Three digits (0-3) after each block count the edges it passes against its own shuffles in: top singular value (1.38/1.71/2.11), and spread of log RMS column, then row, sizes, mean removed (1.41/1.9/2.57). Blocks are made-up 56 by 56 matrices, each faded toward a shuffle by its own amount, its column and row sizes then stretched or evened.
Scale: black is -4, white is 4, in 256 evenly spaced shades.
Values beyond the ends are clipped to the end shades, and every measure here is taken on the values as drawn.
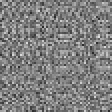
3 0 2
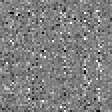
1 2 0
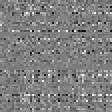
3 2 3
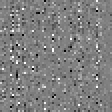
0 3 0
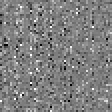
0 3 0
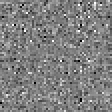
1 1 2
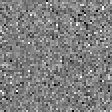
0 1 0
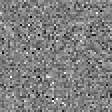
1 0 1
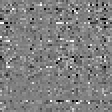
0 2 3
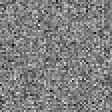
1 0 0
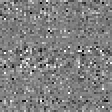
0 1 3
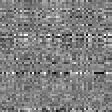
3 0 3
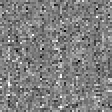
1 2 0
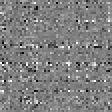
0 2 3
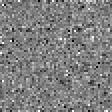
1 0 1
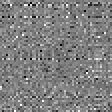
3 0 2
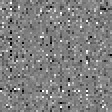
0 2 1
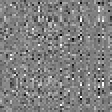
3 3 1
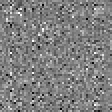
2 2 0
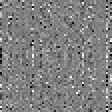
3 3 0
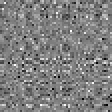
3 0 2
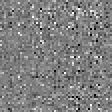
1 2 2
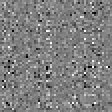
2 2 2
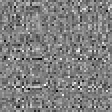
3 1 2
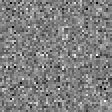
0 2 2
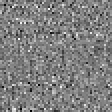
1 0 1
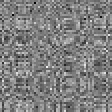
3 2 1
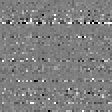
2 0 3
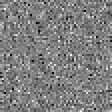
2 0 1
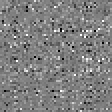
2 1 2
